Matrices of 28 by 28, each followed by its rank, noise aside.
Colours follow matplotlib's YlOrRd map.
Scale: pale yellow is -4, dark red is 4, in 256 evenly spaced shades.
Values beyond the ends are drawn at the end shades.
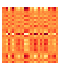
one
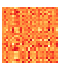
three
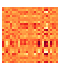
two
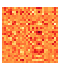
four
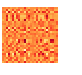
two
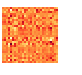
three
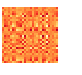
two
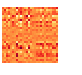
two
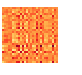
two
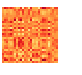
two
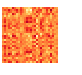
three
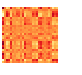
one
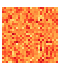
six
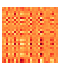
one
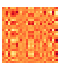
two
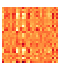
two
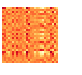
two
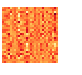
three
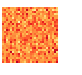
six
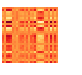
one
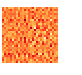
six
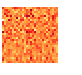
six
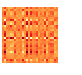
one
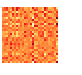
two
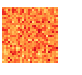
six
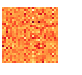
six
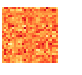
four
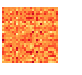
four
